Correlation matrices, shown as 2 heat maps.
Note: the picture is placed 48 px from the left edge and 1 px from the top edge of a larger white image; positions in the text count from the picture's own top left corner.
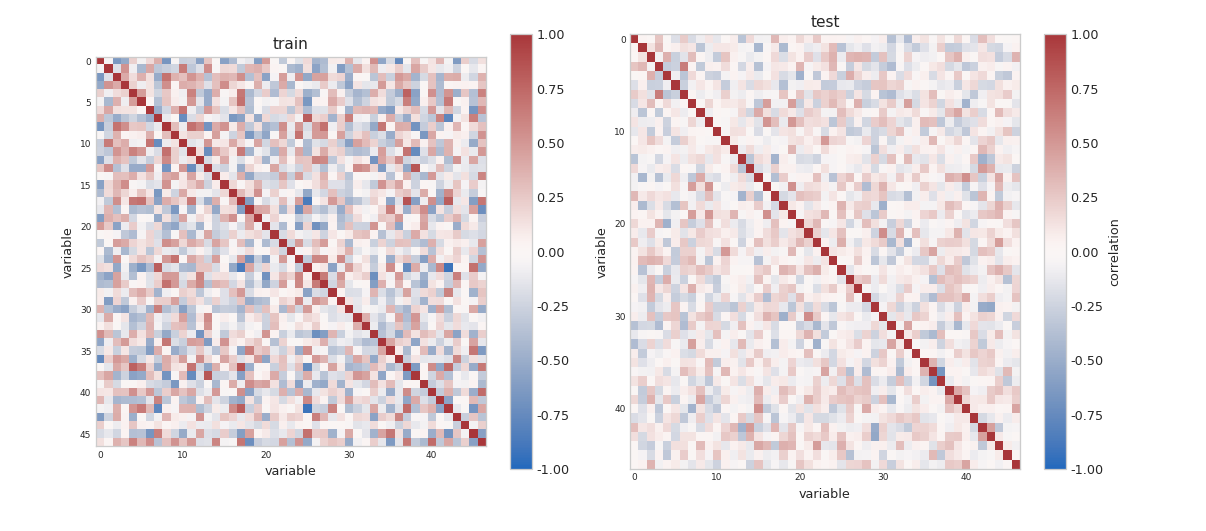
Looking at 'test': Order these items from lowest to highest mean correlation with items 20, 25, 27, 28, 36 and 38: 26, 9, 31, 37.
37, 31, 26, 9
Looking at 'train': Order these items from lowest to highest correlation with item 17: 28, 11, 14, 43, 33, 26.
43, 26, 33, 14, 28, 11
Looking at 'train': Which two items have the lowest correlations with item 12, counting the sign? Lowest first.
33, 0
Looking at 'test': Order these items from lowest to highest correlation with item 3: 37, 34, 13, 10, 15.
15, 13, 34, 10, 37
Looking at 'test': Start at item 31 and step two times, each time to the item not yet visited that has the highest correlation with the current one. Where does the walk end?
7
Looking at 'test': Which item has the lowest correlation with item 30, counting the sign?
18
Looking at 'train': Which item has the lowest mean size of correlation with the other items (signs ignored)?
44
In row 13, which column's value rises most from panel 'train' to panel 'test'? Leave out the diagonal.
8
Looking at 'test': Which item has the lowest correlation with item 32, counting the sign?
36
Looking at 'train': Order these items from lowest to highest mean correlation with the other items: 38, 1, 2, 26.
38, 1, 26, 2
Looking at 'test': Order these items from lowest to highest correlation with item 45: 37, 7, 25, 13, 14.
37, 14, 7, 13, 25
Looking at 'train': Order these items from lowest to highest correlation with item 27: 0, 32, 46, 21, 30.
0, 21, 30, 32, 46
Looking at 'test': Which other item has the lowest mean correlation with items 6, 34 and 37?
31
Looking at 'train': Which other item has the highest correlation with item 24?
9
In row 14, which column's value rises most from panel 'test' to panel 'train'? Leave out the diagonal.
46
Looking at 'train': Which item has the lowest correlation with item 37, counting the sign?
25
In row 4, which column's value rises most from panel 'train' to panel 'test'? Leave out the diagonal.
26
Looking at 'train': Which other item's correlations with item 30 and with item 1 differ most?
10
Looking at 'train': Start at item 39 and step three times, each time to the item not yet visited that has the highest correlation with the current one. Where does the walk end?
45
